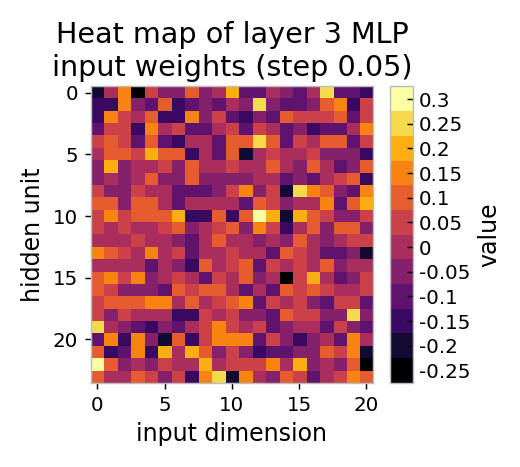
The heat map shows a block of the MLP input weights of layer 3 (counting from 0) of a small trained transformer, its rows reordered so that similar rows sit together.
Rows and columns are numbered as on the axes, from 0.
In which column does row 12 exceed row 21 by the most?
20
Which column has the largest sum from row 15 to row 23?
0
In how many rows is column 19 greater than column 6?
13
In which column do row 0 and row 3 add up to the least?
3
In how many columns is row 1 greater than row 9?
5
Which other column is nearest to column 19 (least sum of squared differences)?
8
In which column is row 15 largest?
16
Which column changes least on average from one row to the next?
2
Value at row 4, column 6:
-0.15
